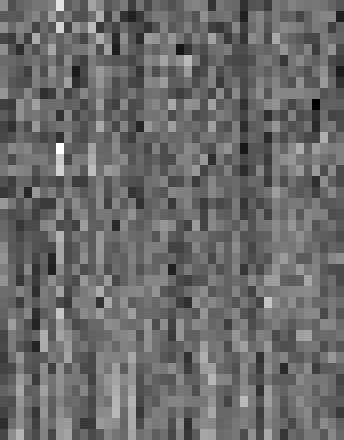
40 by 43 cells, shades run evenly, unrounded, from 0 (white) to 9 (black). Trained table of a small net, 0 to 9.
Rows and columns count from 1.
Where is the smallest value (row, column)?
14, 8
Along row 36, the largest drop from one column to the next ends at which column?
34
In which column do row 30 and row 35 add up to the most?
5
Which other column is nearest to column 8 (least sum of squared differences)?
38
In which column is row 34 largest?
36
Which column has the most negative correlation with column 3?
1
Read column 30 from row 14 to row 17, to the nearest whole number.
5 5 6 5
